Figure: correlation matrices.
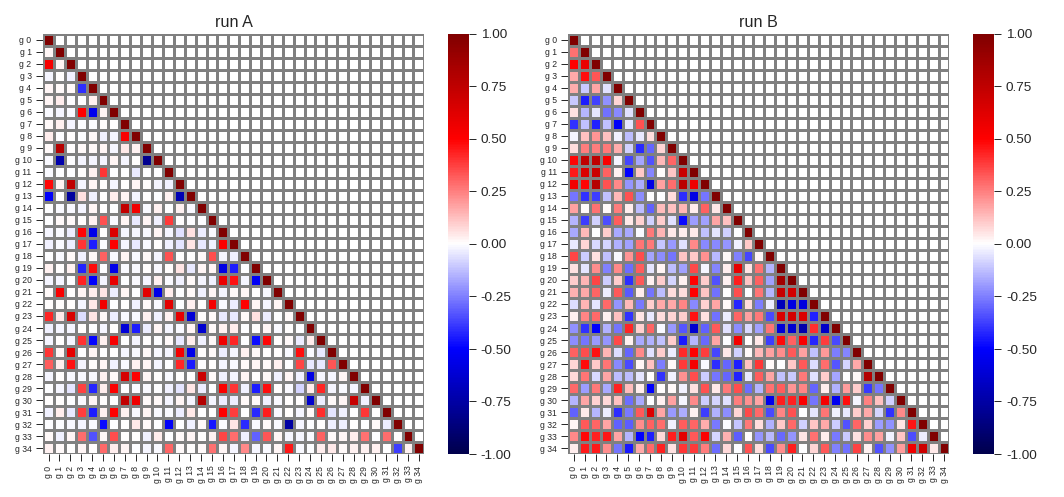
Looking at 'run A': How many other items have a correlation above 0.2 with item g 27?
5
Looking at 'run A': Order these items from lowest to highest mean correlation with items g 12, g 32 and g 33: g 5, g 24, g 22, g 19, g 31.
g 22, g 5, g 19, g 24, g 31
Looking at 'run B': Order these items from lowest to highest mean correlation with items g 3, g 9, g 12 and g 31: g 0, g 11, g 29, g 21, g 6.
g 6, g 29, g 21, g 0, g 11
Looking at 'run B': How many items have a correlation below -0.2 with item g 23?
5
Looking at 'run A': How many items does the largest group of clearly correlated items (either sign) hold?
11
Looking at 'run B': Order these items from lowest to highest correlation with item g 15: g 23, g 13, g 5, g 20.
g 5, g 13, g 23, g 20
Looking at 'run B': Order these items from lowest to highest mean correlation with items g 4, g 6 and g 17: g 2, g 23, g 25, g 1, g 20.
g 1, g 2, g 25, g 23, g 20
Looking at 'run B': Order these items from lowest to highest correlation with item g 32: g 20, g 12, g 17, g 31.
g 17, g 12, g 20, g 31
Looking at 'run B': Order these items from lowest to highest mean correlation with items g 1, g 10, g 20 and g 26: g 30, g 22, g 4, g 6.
g 22, g 4, g 6, g 30
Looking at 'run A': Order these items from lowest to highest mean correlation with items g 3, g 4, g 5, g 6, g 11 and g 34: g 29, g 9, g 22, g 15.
g 9, g 29, g 15, g 22
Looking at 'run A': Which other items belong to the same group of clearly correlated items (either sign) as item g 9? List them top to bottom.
g 1, g 10, g 21
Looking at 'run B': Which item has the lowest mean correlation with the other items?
g 24
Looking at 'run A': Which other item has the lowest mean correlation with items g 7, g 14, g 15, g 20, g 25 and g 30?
g 24
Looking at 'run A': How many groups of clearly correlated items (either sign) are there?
5
